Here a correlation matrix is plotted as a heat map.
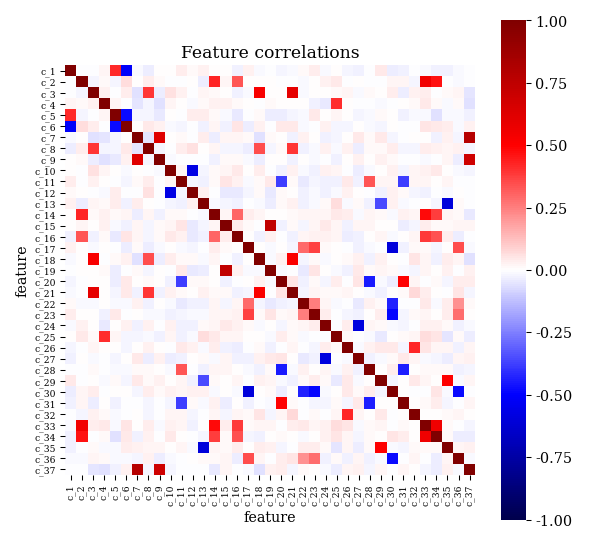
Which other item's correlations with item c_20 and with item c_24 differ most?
c_27
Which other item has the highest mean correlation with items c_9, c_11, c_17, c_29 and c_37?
c_7
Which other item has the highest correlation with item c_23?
c_17
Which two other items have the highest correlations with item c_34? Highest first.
c_33, c_2
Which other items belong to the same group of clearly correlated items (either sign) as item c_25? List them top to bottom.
c_4
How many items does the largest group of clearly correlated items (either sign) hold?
5
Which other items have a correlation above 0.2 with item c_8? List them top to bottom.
c_3, c_18, c_21
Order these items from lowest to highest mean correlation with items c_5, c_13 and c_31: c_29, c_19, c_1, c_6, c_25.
c_6, c_29, c_19, c_25, c_1
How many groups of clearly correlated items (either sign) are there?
12
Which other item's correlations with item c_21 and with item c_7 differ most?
c_37
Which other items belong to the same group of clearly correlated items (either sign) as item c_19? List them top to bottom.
c_15
